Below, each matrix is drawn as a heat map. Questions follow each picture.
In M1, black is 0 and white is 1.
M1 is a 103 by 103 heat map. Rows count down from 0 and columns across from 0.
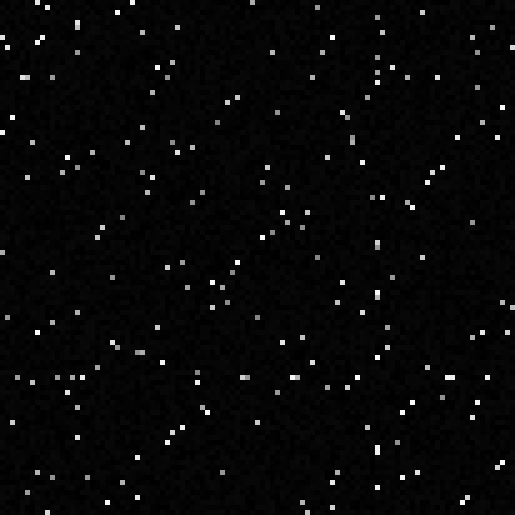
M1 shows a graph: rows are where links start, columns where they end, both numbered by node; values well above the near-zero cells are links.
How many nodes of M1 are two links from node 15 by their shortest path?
9
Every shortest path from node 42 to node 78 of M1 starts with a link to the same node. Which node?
node 56
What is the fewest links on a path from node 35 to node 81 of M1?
3
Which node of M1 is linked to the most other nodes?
node 75
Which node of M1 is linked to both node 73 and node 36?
node 85
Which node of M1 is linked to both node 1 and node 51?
node 63
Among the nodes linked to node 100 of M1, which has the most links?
node 60
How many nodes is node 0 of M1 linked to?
3
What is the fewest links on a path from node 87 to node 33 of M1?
2
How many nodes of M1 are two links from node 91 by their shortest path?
2
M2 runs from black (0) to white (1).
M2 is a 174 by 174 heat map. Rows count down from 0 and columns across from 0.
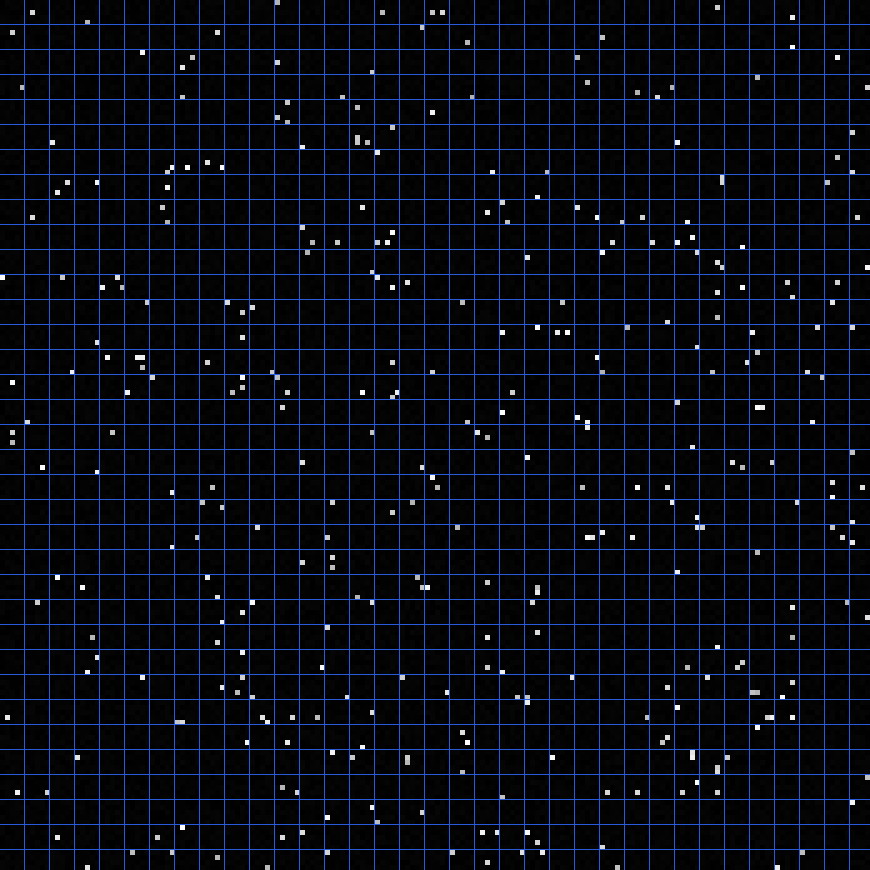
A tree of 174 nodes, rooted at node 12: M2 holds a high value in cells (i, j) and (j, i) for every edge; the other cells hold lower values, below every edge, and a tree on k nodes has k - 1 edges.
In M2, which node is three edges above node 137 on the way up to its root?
127
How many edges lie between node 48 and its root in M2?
3
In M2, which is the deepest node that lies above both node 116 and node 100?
97
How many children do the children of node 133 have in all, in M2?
1
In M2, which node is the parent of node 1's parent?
154
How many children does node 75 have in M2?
3
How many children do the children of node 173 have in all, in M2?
1
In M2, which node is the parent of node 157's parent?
167
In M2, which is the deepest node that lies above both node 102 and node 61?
50
